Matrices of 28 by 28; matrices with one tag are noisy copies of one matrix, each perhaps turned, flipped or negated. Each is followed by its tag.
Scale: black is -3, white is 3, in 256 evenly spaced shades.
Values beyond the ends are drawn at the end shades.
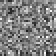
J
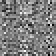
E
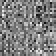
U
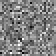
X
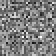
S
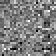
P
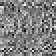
E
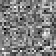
P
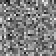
J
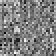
U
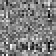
P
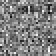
P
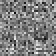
X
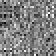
U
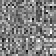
U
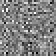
E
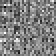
U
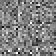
S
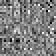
U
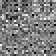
U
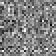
E
